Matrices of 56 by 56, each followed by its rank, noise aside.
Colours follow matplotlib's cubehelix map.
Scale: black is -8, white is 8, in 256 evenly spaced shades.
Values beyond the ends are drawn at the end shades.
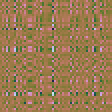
two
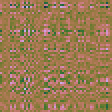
three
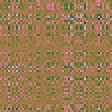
three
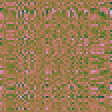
four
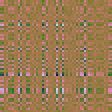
one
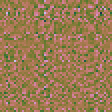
six
